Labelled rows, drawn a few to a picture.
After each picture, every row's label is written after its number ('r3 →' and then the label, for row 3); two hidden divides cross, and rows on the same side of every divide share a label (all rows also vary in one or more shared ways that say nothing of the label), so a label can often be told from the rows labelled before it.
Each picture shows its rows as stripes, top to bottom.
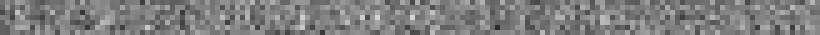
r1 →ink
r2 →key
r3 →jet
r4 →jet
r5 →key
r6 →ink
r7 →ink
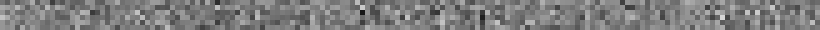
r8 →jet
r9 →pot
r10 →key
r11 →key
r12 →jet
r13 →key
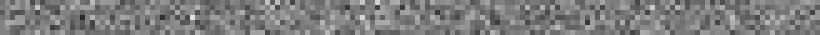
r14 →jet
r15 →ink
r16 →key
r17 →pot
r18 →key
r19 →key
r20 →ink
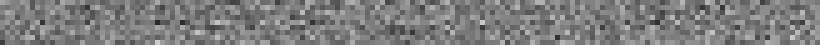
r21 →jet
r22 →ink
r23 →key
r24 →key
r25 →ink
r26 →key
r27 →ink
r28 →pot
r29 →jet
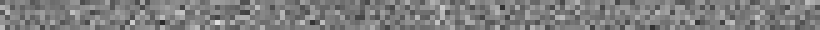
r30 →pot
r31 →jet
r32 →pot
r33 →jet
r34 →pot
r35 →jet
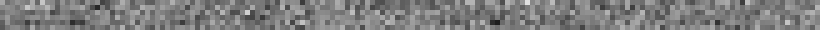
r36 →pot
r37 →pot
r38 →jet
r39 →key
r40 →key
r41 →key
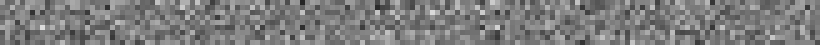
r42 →ink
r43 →ink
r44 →jet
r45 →jet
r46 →pot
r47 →key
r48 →key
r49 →key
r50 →jet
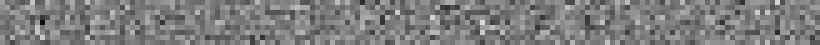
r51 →key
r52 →ink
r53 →jet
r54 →jet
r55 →ink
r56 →ink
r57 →ink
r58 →key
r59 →jet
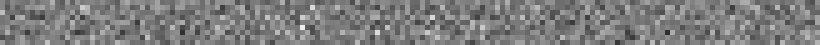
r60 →pot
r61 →key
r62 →jet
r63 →jet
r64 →pot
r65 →pot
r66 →key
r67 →ink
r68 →ink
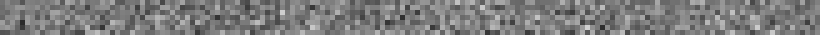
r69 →pot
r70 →pot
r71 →pot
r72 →jet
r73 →ink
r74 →key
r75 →key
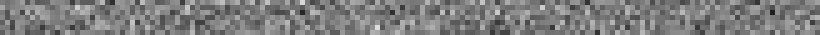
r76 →pot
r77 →jet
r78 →jet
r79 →pot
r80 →key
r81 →jet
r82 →jet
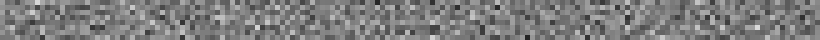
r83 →pot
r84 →key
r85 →pot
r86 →pot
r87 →jet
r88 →key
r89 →pot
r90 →jet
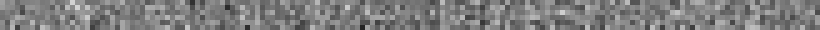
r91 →pot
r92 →jet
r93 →jet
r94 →jet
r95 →pot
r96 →key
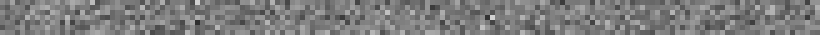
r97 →ink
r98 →pot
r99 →key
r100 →ink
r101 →key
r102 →pot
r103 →jet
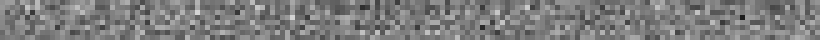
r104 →ink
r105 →ink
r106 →ink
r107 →key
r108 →ink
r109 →jet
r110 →key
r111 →jet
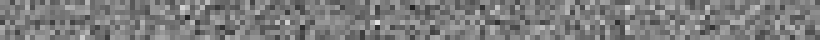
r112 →jet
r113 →jet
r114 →ink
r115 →pot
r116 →key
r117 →key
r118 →key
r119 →ink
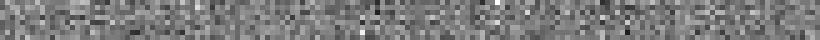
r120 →ink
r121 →ink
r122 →ink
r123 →jet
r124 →pot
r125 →jet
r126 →ink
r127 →ink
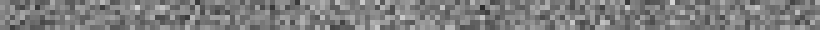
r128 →key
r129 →key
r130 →jet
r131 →pot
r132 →jet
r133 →jet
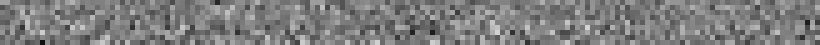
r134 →jet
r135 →pot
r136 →pot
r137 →ink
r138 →ink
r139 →ink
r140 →pot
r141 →pot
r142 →jet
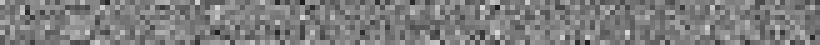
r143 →ink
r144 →pot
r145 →key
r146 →ink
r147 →pot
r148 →ink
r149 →jet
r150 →key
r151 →jet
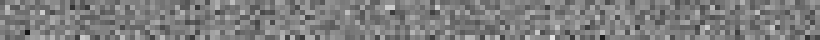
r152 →pot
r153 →key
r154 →key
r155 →pot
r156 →key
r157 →ink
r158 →key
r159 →pot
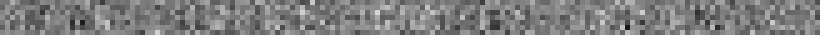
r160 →jet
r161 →key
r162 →jet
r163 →jet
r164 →key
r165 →key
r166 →jet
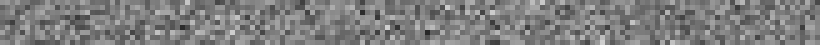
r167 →jet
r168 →key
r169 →pot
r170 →pot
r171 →jet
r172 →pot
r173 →ink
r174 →ink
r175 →jet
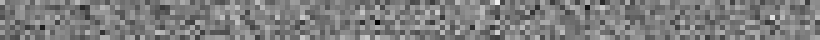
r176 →ink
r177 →ink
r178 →pot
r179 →pot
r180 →pot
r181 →jet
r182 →jet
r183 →key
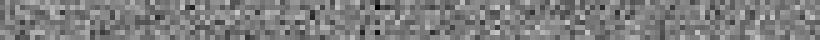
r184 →pot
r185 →pot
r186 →pot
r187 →pot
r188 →jet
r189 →key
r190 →pot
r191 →key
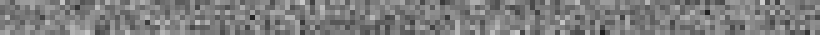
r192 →pot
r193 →key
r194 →pot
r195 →jet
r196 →ink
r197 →pot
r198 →ink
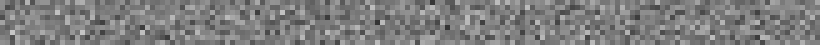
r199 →pot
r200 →jet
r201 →pot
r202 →ink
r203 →key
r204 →ink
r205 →pot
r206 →ink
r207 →jet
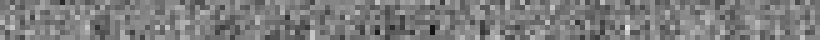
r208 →key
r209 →pot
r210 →ink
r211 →ink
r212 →jet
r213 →key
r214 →pot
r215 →jet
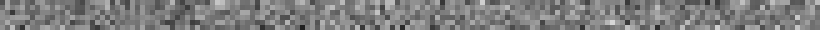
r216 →pot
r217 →pot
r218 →jet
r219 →ink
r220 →key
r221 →key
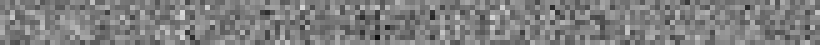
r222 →ink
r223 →jet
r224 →pot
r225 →pot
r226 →jet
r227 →ink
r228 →pot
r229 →pot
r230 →key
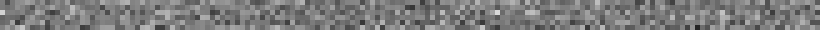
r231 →pot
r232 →ink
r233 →jet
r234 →key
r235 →key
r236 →ink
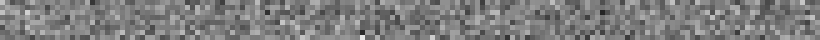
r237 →key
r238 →jet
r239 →ink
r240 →ink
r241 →pot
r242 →pot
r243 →pot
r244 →jet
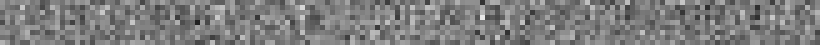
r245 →jet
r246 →pot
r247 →pot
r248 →pot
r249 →key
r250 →pot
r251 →jet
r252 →jet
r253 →key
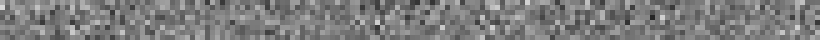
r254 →pot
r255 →ink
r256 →ink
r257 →ink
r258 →jet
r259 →pot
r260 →pot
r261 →ink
